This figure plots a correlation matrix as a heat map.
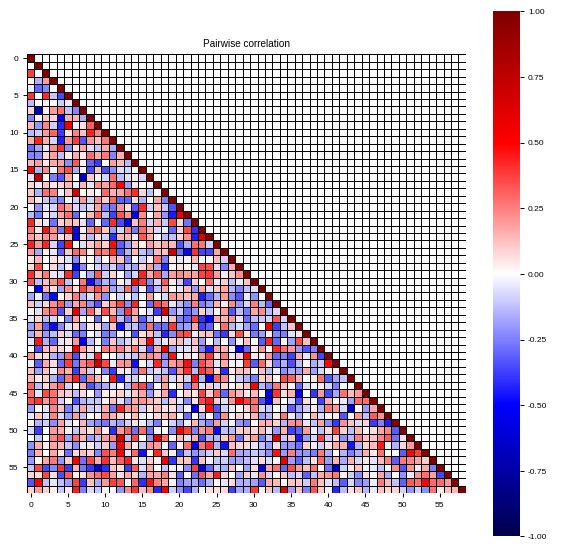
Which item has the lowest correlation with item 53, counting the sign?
15
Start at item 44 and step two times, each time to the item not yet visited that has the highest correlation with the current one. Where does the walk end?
14
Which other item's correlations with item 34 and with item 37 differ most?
18
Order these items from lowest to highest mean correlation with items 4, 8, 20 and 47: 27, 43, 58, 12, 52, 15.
43, 58, 27, 15, 52, 12
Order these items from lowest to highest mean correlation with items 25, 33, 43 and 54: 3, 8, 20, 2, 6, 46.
20, 46, 3, 8, 2, 6
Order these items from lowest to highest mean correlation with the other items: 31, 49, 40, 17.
49, 31, 40, 17
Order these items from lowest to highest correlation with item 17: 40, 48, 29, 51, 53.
48, 40, 29, 53, 51
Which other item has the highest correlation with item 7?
31
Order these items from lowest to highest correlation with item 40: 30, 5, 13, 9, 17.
13, 30, 17, 5, 9
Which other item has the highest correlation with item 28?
46
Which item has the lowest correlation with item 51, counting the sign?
36
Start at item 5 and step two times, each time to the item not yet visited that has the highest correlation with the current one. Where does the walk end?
41
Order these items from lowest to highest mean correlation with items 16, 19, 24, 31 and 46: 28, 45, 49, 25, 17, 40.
49, 45, 17, 25, 28, 40
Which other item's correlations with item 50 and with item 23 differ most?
25
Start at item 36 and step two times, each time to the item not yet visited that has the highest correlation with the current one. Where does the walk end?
38
